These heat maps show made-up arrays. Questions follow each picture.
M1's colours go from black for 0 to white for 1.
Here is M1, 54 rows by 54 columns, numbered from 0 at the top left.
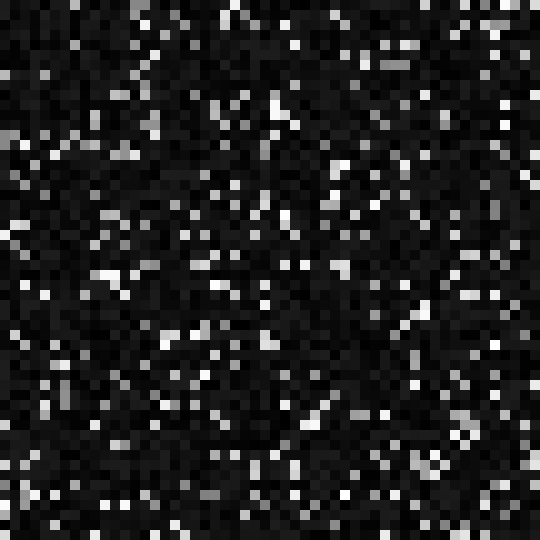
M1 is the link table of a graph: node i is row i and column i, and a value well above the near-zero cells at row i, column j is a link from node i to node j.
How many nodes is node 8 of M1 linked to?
3
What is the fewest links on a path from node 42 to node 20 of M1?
3
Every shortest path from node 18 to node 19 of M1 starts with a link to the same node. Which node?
node 53
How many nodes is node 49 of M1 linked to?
12
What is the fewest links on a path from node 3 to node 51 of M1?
4
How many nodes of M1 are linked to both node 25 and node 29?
4
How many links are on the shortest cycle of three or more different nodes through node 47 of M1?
4
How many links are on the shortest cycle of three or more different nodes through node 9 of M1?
3
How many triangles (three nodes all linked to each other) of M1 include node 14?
6
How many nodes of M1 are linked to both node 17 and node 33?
3
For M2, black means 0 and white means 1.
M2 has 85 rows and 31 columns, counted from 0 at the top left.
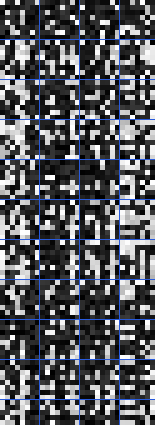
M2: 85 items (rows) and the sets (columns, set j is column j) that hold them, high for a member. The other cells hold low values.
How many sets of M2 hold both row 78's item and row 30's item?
7
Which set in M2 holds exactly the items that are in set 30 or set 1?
4
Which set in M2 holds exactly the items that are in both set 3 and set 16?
11
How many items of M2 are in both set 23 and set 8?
4
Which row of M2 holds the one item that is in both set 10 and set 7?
19
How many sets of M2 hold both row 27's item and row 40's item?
6
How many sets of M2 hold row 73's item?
5
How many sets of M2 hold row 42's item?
12
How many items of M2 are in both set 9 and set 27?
3
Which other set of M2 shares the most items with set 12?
29
